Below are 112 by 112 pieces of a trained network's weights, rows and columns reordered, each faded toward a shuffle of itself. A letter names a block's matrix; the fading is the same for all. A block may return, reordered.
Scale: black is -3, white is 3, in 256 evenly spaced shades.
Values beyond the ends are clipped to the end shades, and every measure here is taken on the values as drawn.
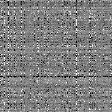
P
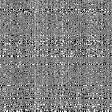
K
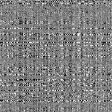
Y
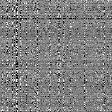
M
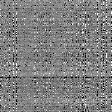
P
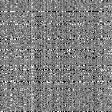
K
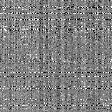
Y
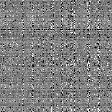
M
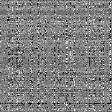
M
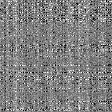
K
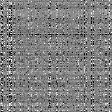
P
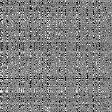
P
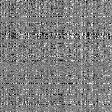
K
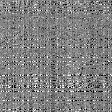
Y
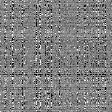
P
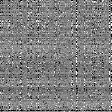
P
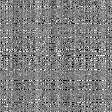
Y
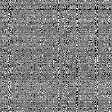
M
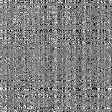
Y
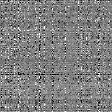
M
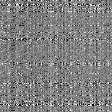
Y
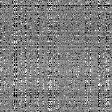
P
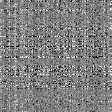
K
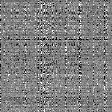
P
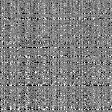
Y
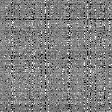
M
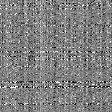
K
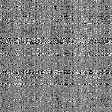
K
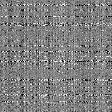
Y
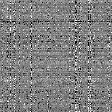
M
